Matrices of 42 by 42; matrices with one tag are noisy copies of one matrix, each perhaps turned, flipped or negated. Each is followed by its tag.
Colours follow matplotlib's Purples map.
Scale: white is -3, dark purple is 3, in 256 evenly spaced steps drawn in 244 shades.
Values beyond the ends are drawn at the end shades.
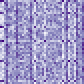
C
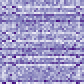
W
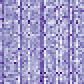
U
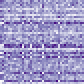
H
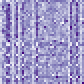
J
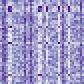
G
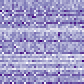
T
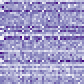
H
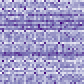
T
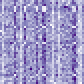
G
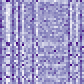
J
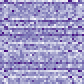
W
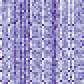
T
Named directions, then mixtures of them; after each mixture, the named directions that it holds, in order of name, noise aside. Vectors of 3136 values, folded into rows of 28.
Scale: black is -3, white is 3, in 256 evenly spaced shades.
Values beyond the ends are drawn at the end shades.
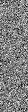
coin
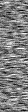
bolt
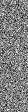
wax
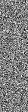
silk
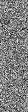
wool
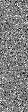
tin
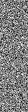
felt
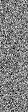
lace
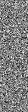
felt, silk, wool.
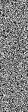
lace, silk.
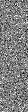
tin.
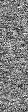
bolt, coin.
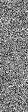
coin, tin, wool.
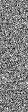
lace, tin, wax.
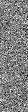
tin, wool.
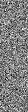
wool.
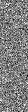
lace, tin, wool.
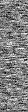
bolt, wax.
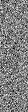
lace.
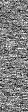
bolt, felt, tin.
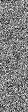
coin, lace, wool.
